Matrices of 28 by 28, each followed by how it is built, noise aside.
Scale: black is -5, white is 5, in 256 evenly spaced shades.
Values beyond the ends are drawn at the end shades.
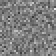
noise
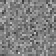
repeating columns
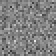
repeating columns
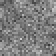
smooth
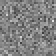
noise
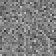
noise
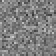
noise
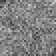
smooth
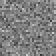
noise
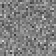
noise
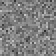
noise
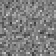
repeating columns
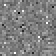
sparse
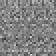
repeating columns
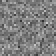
repeating columns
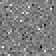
sparse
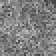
smooth
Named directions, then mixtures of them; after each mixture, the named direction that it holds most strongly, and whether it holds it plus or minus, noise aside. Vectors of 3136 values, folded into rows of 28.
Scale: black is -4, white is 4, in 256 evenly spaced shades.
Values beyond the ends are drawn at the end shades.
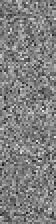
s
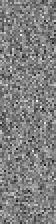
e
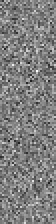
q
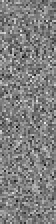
e, plus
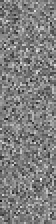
q, plus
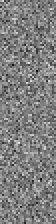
q, minus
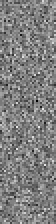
e, minus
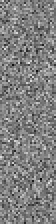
q, minus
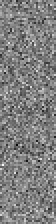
s, minus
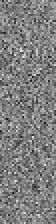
e, minus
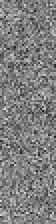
s, minus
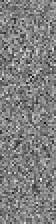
q, plus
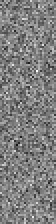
q, plus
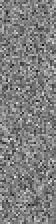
q, minus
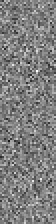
q, plus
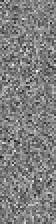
q, plus
